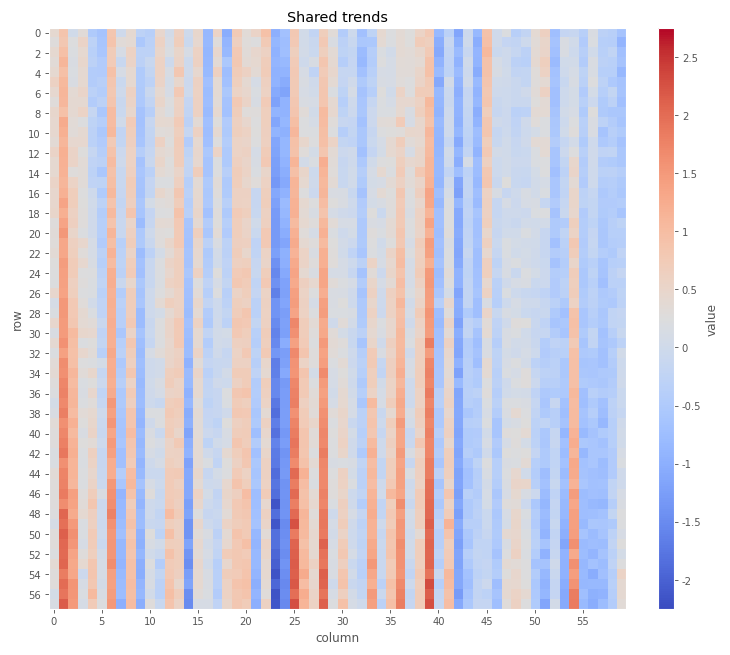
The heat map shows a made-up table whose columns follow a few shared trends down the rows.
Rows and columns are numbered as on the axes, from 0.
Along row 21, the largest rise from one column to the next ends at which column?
25
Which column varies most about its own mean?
33
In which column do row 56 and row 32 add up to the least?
23
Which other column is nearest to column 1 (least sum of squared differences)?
39
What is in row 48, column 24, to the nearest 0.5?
-1.5
